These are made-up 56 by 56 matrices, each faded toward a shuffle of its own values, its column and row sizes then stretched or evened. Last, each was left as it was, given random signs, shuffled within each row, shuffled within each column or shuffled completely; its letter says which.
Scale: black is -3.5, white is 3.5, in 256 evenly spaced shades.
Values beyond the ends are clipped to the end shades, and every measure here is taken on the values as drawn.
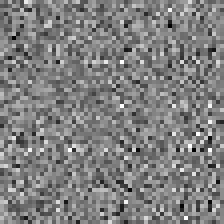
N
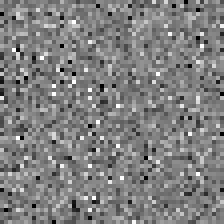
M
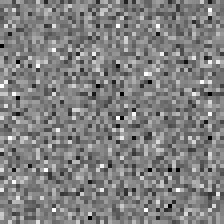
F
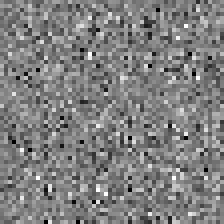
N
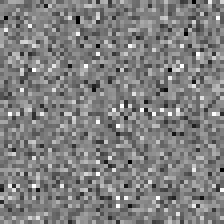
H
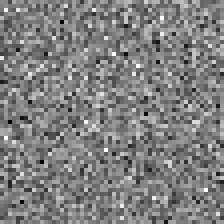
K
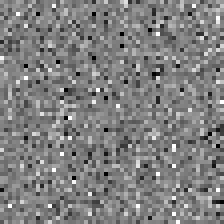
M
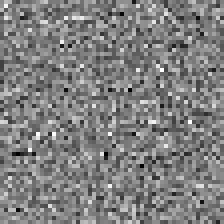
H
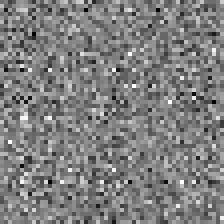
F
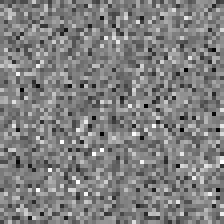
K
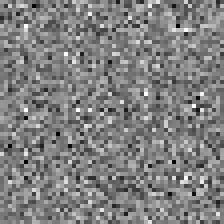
F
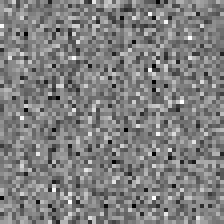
M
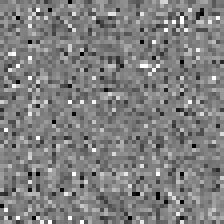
N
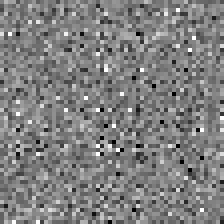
N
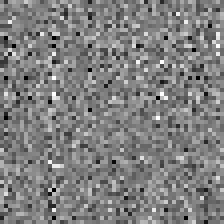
F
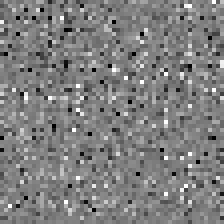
F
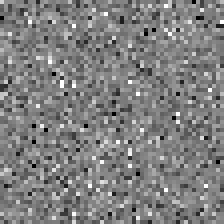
K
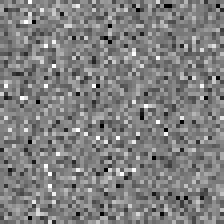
K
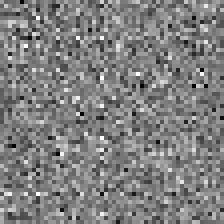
N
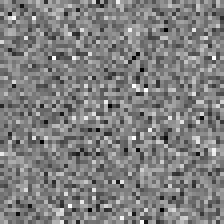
H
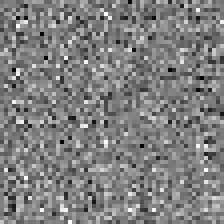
N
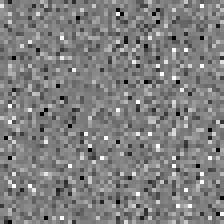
M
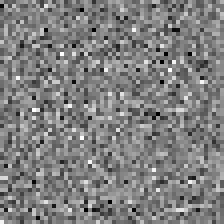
H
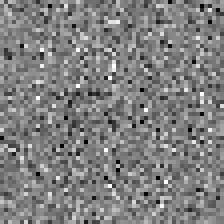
M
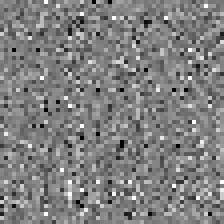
F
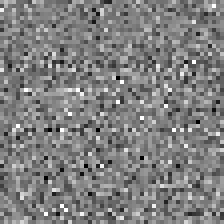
H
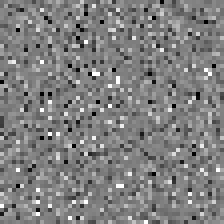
M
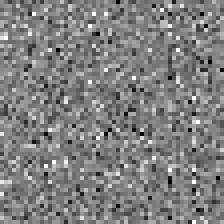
M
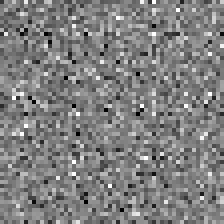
F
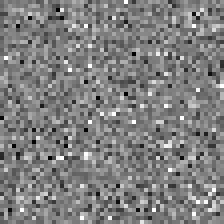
H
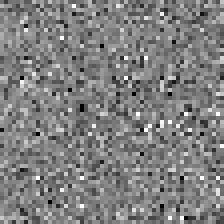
N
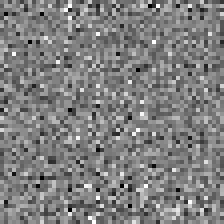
F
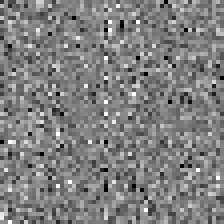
N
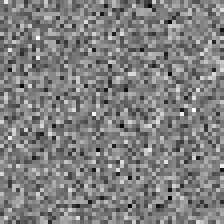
K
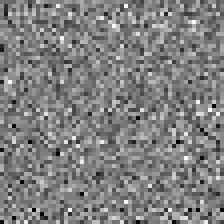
H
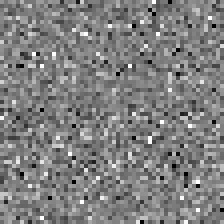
H
